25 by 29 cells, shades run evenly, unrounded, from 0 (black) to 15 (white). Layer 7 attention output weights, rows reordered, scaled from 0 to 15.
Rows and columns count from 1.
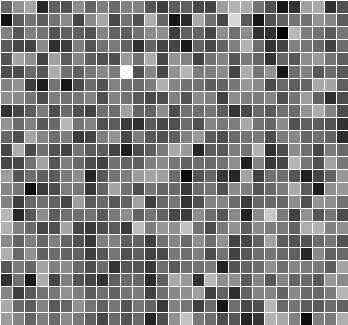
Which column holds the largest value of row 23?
29
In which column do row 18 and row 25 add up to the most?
16
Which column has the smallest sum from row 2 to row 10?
24
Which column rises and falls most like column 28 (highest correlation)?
14
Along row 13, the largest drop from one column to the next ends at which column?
21
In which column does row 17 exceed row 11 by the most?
23
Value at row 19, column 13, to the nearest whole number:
4
